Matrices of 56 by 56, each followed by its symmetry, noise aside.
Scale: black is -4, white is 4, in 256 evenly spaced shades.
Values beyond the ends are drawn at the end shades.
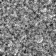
symmetric.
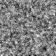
no symmetry.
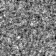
symmetric across the other diagonal.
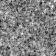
symmetric across the other diagonal.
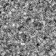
symmetric.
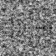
mirrored top to bottom.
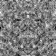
mirrored left to right.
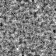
same after a half turn.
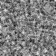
symmetric across the other diagonal.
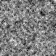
symmetric across the other diagonal.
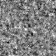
antisymmetric.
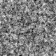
same after a half turn.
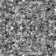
mirrored top to bottom.
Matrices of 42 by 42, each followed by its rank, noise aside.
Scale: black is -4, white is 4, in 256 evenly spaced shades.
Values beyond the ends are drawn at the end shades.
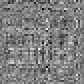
five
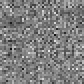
seven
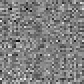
eight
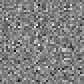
eight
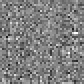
eight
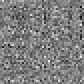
seven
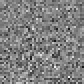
eight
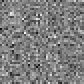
eight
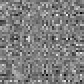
five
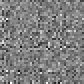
five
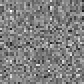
seven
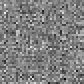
seven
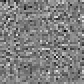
six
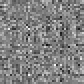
six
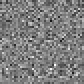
eight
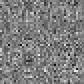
six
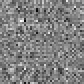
seven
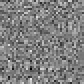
eight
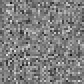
seven
